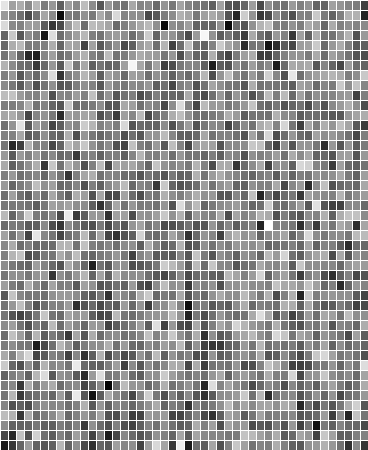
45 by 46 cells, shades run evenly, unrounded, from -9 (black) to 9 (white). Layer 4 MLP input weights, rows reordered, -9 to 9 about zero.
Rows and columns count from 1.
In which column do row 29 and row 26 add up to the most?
36
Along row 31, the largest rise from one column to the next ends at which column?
25
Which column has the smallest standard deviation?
32
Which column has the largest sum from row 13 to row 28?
34
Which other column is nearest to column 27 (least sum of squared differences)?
42
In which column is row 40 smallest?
12
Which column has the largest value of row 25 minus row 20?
33
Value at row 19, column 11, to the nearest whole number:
-3
